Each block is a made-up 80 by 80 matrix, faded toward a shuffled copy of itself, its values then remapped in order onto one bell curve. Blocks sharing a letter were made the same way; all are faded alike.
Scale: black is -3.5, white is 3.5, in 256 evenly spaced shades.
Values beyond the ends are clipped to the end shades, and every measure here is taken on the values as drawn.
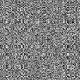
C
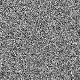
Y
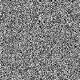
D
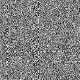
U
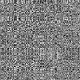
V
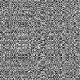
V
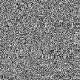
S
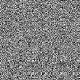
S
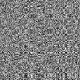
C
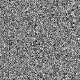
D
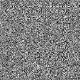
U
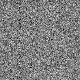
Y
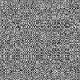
V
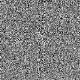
U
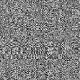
S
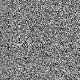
D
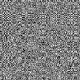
V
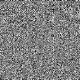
U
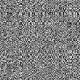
V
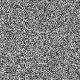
D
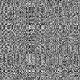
V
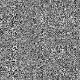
U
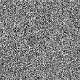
D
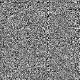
U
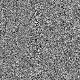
Y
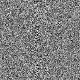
Y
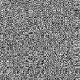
S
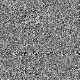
U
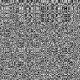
V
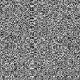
C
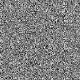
U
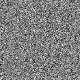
D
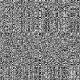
C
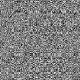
C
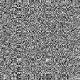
S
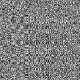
C
